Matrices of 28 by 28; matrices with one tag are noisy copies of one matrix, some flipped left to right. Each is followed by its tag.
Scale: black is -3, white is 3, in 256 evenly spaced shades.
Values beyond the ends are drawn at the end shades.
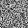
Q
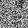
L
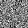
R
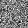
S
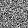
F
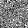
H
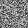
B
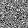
F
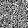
R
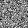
F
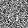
S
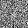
R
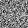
S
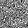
H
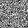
B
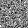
H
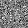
S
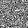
F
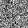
L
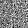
R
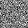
B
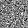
S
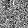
L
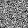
F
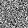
Q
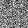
L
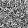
H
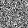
H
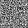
B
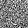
H
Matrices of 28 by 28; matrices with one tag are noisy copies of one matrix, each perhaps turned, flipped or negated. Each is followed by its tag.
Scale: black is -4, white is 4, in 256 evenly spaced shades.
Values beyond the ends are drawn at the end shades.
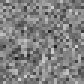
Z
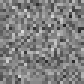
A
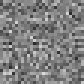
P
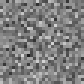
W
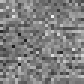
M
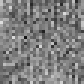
M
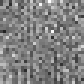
M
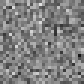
Z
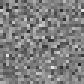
W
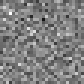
W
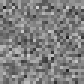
Z
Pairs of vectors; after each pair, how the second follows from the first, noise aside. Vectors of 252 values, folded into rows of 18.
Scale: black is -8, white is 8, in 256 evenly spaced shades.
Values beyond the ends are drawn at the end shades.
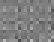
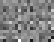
negated, scaled up.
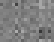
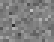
shuffled.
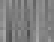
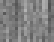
reversed, negated.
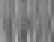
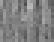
reversed, negated.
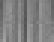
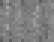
wrapped around, negated, partly zeroed.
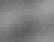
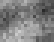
negated, scaled up.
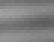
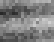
negated, scaled up.
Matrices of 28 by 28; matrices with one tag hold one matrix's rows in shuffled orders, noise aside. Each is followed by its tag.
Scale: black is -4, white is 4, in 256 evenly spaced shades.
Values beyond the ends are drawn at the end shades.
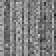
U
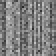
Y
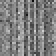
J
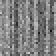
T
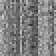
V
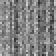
T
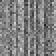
J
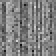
Y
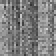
V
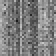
V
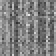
T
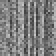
J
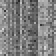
V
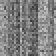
V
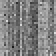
V
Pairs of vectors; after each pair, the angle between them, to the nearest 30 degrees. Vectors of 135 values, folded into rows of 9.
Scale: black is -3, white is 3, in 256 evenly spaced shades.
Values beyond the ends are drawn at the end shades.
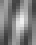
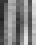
120 degrees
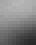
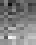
150 degrees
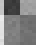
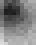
60 degrees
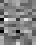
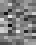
120 degrees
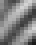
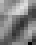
30 degrees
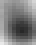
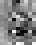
60 degrees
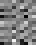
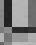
90 degrees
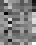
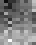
120 degrees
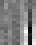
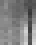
30 degrees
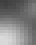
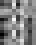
90 degrees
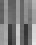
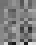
60 degrees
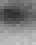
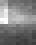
150 degrees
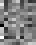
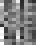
30 degrees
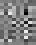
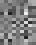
150 degrees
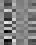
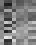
30 degrees
